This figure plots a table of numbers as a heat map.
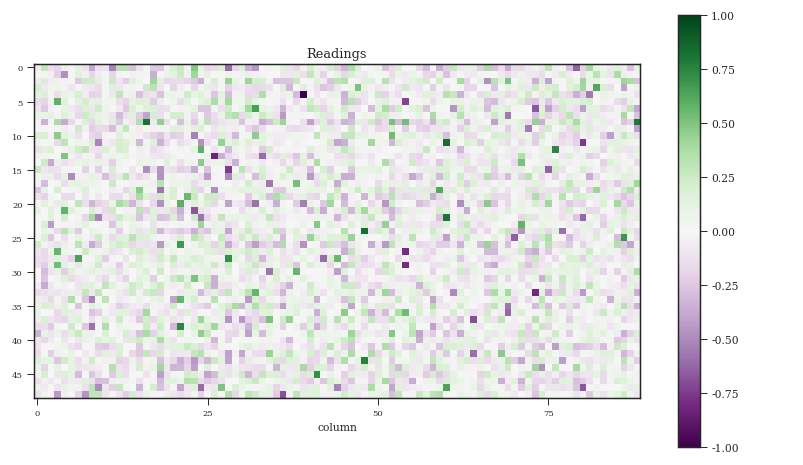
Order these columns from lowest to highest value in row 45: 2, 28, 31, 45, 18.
18, 31, 45, 28, 2
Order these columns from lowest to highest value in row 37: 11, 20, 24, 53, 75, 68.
20, 11, 53, 75, 68, 24
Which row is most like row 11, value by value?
47
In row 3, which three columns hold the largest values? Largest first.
82, 47, 80
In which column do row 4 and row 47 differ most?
39
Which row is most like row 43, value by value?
24
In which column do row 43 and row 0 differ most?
23
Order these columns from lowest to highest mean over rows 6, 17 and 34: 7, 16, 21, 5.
7, 16, 5, 21
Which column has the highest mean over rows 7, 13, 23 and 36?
71
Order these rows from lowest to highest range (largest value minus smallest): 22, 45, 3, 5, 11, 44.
44, 3, 45, 5, 22, 11
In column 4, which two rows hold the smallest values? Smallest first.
1, 8
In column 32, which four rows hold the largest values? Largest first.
6, 33, 10, 35
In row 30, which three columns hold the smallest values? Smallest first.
34, 44, 1
